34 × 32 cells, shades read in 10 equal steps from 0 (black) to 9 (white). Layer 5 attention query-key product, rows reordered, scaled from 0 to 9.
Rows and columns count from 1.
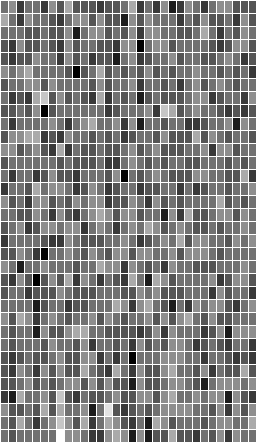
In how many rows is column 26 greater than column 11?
11
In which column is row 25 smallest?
5
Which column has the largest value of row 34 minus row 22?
8
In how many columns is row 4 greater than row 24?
12
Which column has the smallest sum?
2
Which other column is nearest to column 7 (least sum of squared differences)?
27
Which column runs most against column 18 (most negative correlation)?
17
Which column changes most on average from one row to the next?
6
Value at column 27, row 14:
4
